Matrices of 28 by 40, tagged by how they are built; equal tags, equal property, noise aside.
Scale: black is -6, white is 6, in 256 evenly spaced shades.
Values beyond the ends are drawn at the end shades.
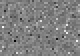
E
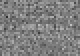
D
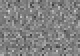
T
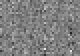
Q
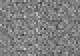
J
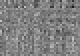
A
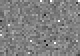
E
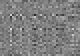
A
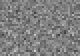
A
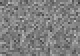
T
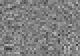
A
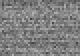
D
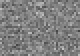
D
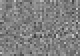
A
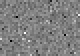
E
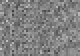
J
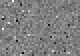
E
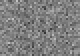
J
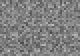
T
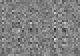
A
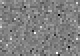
E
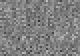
A
